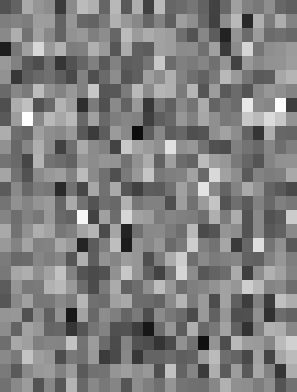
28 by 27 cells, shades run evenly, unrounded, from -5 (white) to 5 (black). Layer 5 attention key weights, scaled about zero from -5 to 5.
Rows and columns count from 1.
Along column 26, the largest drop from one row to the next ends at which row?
8
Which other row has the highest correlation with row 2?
20
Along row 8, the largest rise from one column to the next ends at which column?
27
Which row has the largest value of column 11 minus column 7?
25
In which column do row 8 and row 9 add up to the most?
14
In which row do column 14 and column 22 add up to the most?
24
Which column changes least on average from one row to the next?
5
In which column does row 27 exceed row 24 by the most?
26
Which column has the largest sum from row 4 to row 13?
10
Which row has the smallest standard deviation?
28
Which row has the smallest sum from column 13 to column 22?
13
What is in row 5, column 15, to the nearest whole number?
-3
